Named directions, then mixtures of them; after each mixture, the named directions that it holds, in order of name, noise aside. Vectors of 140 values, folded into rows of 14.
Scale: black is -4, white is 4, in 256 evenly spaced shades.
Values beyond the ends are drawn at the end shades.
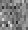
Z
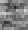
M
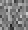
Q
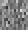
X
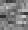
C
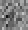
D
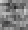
M.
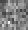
M, X, Z.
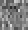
Q, Z.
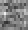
M.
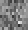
C, M, Q.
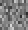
Q.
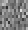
X.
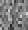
Q.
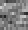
C.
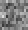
C, D, M.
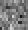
C, Q.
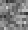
C.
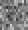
D, Q, Z.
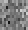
D, M, X.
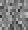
Q.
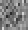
D, Q, Z.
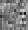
C, X.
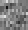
C, X.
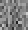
Q, Z.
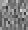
X.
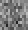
M, Q, Z.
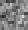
C.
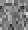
C, Q.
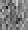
D, X, Z.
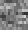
C.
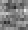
M.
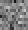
C, Q.
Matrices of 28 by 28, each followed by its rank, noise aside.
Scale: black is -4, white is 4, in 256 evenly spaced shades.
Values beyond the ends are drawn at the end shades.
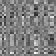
two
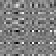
two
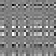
one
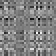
two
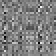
three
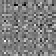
four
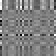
one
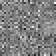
six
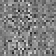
four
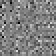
six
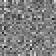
six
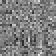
six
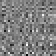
three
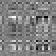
two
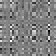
two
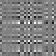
one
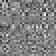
four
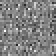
six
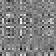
two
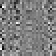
three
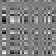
one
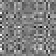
two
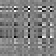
one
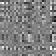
three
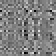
three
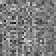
six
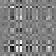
one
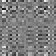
two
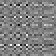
two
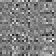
four
